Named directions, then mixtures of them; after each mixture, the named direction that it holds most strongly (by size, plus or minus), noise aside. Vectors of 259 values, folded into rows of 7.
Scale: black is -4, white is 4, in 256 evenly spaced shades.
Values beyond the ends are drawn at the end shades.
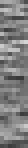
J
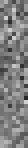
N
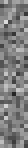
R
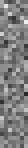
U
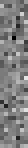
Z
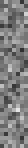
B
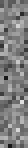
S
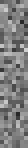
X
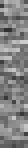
J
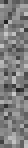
R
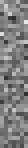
U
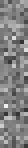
Z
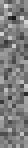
U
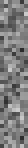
B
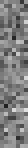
Z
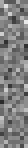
U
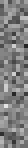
R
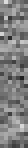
J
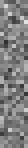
U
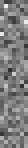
U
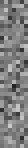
B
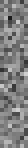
B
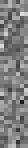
S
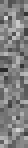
N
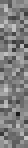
X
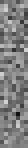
X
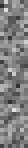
B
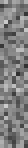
R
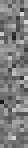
Z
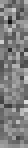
N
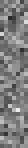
B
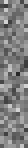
B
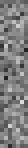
S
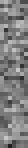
J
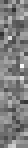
N
